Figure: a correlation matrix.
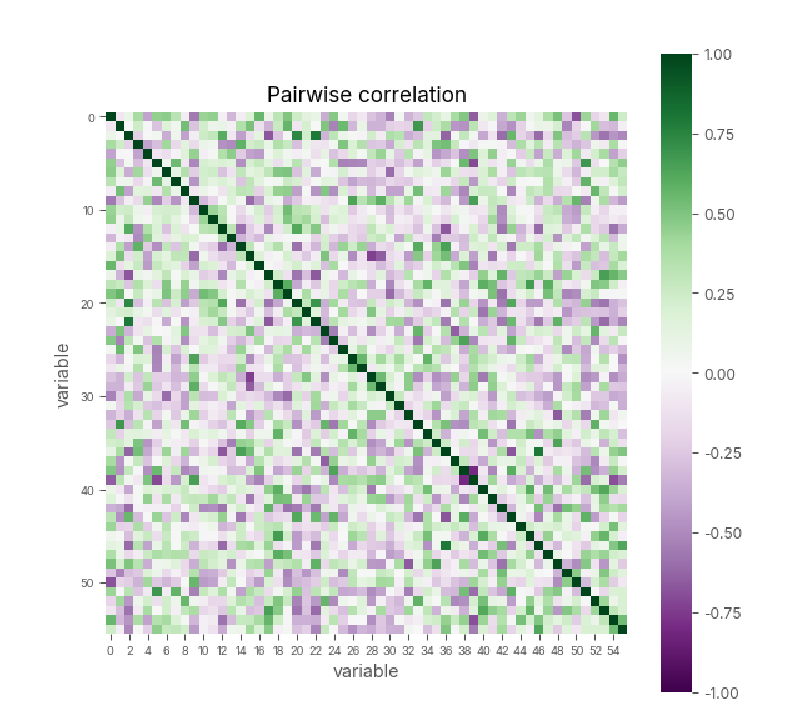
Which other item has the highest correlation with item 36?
46
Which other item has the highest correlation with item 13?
4
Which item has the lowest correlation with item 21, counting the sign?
40
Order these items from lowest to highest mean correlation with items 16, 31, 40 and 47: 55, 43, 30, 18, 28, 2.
28, 30, 2, 55, 43, 18
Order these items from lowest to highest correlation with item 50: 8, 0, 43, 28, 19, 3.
0, 19, 3, 43, 8, 28
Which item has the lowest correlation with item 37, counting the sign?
23
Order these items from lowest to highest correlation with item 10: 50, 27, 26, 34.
50, 26, 27, 34
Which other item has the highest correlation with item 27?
26
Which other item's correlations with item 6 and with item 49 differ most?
19
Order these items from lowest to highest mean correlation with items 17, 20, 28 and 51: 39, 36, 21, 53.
36, 39, 53, 21
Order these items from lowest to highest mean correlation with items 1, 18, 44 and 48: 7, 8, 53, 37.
37, 53, 7, 8
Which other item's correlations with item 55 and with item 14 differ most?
5
